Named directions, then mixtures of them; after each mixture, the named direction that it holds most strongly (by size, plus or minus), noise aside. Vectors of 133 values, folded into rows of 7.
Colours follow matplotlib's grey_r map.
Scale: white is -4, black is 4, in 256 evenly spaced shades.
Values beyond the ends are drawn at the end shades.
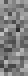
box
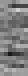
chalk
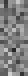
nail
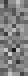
nail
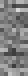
chalk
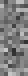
nail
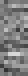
chalk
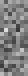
box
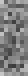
box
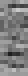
chalk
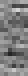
chalk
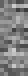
chalk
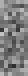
box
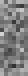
box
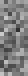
box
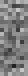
box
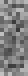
box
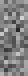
box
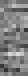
chalk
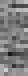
chalk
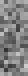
box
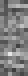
chalk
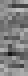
chalk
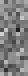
box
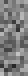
box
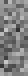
box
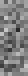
box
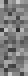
box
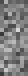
box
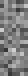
nail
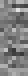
chalk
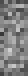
box
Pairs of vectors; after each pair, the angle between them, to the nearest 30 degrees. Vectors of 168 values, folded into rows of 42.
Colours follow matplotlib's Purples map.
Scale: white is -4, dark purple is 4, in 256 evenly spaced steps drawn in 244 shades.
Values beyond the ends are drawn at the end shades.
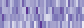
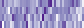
90 degrees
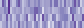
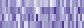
120 degrees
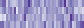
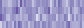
90 degrees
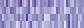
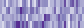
150 degrees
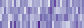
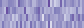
120 degrees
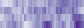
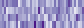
90 degrees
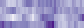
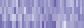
60 degrees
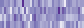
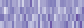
120 degrees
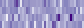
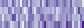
90 degrees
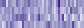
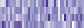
150 degrees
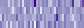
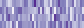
60 degrees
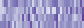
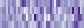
90 degrees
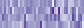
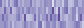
30 degrees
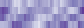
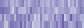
60 degrees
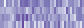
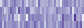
120 degrees
